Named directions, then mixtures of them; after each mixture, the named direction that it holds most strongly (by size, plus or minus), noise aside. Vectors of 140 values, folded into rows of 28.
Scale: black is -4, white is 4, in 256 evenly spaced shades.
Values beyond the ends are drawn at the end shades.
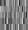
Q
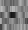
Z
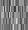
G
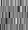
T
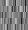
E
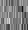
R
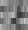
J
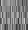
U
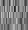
G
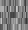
Z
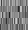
T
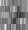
J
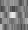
Z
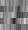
J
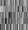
Q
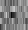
Z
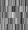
E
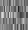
G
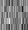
R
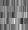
J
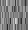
E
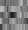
Z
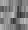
J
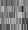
R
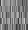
U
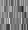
R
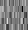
Q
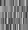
Q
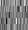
T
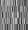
U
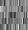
Q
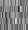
T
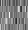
T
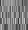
U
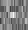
Z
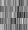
J
